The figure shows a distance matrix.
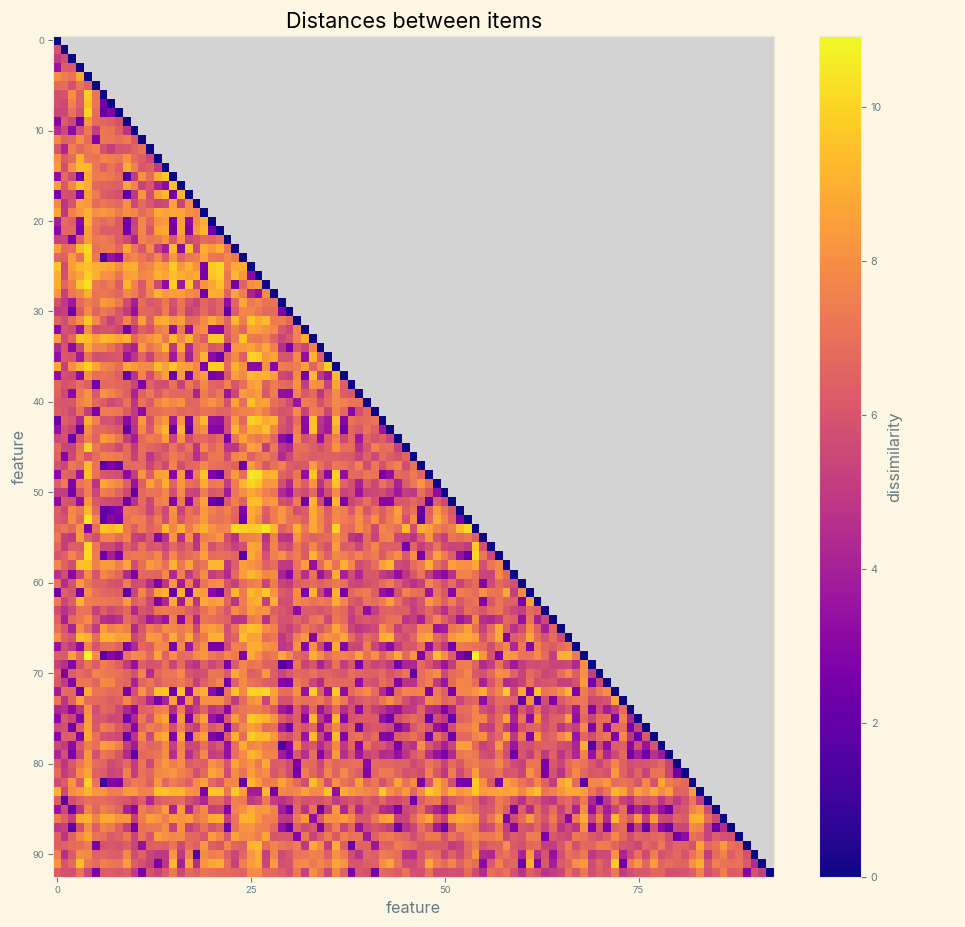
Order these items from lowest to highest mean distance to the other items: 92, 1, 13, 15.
1, 92, 15, 13
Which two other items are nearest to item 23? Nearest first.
27, 16
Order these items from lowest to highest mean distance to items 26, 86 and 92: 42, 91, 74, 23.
74, 91, 23, 42
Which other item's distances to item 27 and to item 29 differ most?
78
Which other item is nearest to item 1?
84
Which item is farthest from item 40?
25
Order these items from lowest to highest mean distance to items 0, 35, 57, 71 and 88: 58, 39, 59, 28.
59, 39, 58, 28
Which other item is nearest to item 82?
6
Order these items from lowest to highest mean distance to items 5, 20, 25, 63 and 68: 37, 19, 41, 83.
41, 37, 19, 83
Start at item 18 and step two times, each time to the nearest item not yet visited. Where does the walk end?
64
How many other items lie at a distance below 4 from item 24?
9
